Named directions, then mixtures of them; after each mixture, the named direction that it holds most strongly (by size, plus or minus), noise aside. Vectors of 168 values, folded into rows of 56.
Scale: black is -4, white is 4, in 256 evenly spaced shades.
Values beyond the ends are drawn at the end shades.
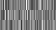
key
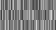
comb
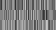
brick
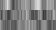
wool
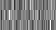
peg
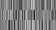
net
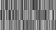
comb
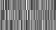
key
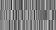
net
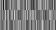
key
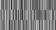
comb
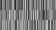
brick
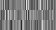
key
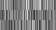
key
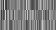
key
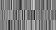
net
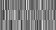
key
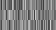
peg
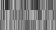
wool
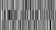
peg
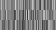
brick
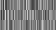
key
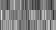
wool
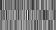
brick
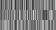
brick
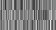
comb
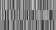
comb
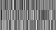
brick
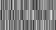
comb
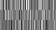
key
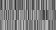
brick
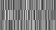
key
